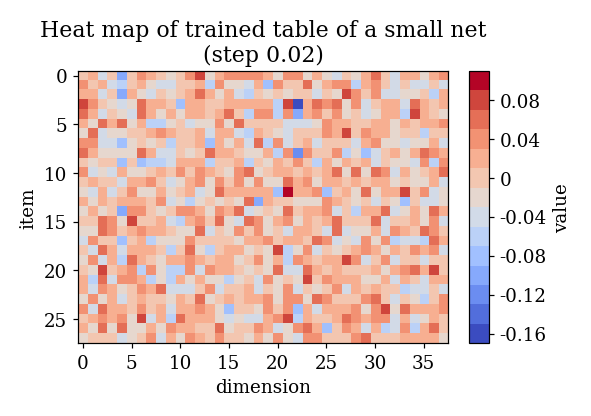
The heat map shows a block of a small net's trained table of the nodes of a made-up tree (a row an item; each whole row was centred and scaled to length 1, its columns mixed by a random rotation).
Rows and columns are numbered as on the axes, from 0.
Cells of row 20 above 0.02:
10
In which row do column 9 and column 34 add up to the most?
4
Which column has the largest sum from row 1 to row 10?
0
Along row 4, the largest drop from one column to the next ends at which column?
22
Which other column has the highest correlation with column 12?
30
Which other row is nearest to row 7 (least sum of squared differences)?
1
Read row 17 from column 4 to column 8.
-0.08 0 0.02 -0.06 -0.02
